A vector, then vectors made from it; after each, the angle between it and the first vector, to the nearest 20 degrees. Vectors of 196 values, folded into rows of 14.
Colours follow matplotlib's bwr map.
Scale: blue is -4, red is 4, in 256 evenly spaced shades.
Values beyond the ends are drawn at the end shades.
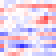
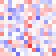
100 degrees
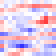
20 degrees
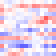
20 degrees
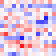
140 degrees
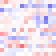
140 degrees
